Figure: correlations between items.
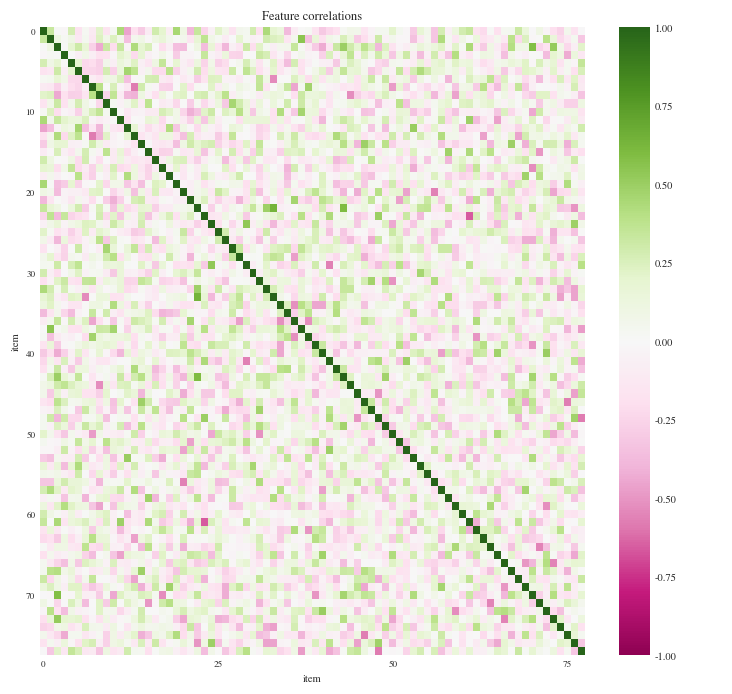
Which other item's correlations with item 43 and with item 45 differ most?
14
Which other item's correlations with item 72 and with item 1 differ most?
40
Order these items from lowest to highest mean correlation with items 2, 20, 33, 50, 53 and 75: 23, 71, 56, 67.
56, 23, 71, 67
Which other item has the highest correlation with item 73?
2
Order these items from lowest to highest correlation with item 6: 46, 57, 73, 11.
73, 57, 46, 11
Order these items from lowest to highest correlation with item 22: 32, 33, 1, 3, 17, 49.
17, 3, 1, 49, 32, 33
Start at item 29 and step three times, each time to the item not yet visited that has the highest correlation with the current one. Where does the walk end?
48
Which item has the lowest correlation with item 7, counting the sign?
13
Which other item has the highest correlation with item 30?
54
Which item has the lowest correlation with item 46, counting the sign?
75
